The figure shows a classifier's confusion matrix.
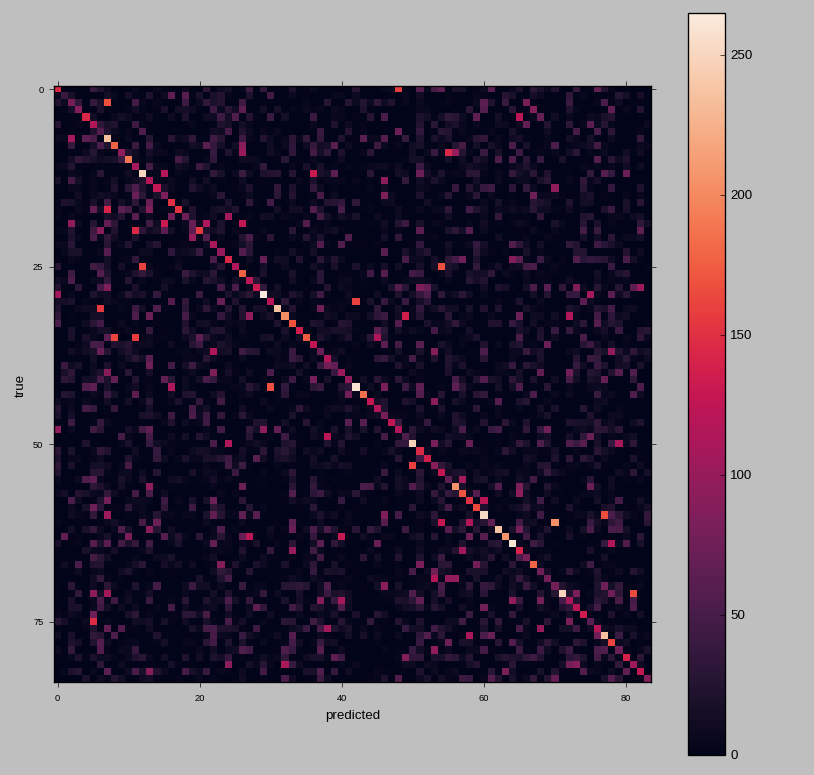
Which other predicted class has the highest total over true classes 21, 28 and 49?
38
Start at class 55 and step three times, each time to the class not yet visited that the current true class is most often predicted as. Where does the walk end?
33
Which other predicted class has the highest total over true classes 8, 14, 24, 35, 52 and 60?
11
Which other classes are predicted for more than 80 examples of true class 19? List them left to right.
2, 15, 21, 26
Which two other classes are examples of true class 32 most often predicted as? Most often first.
49, 72
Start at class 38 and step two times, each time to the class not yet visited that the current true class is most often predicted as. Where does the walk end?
46
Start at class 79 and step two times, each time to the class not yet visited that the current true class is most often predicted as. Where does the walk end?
50
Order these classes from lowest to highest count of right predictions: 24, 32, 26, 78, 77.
24, 78, 26, 32, 77
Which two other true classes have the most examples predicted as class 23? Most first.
67, 30
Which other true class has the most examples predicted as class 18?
1
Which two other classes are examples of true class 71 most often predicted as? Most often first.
81, 7
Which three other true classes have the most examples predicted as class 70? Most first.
61, 14, 83
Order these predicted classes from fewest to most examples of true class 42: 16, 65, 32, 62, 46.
62, 32, 65, 46, 16
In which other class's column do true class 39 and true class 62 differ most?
65
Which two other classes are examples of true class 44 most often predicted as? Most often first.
53, 62
